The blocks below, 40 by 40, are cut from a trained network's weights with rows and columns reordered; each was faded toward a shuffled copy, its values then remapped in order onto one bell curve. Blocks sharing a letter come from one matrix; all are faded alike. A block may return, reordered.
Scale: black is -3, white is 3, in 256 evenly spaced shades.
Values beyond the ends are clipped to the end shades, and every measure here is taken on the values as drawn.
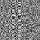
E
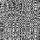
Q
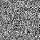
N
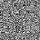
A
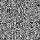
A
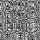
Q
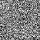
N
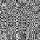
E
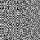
E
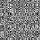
E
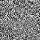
A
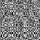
E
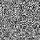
A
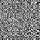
Q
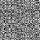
Q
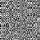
E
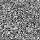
N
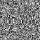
N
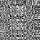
E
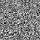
N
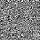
A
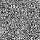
N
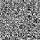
N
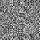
E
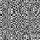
E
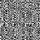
Q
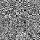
N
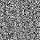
N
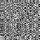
E
